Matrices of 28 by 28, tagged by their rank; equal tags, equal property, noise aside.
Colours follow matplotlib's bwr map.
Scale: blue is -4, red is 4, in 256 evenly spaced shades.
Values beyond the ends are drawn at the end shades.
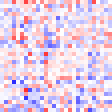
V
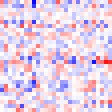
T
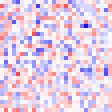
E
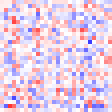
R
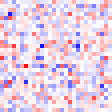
E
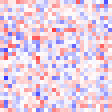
V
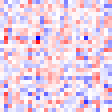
R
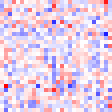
V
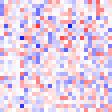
R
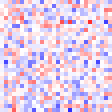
E
